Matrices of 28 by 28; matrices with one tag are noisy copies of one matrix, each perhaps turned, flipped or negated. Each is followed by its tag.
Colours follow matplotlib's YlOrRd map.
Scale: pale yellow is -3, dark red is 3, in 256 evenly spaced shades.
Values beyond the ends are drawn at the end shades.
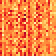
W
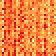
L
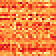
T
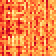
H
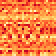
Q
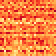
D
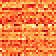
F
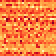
T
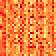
W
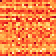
T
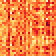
H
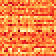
F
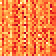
W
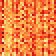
L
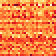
D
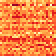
D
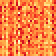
T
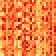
Q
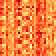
Q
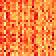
D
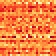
T
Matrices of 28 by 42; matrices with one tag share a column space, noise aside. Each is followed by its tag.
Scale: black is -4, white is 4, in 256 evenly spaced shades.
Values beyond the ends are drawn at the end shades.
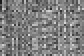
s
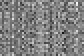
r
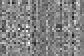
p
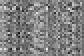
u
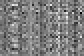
u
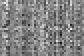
p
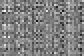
u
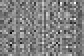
r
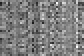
r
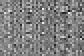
u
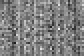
p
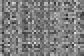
r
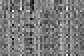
s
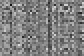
u
